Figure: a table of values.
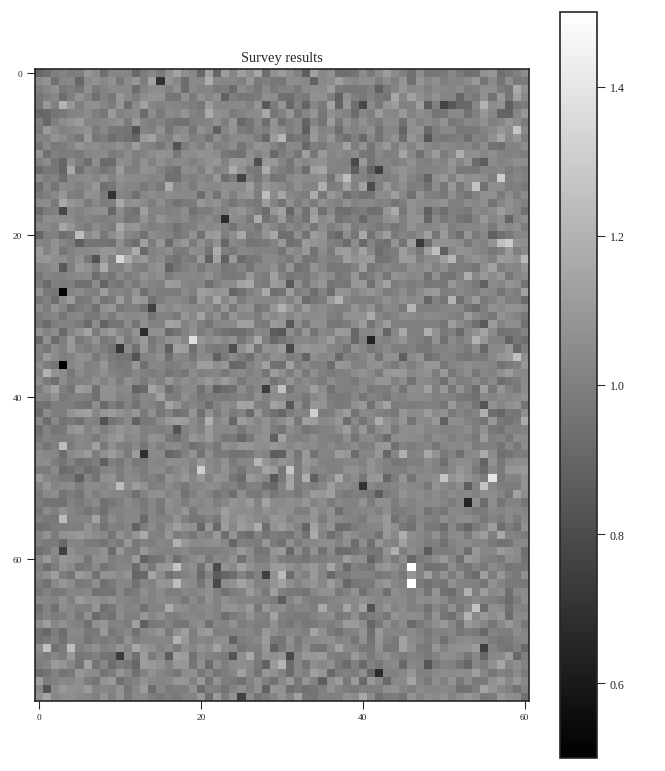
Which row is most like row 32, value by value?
47
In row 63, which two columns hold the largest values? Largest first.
46, 17
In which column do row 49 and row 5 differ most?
20
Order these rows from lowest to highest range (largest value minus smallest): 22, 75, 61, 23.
75, 22, 23, 61
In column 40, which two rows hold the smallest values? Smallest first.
51, 4
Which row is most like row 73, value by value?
8
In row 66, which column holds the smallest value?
41
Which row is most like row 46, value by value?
55
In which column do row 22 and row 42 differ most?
34
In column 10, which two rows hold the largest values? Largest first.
23, 51
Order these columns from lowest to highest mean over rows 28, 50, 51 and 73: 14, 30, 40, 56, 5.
40, 5, 14, 30, 56
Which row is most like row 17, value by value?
59
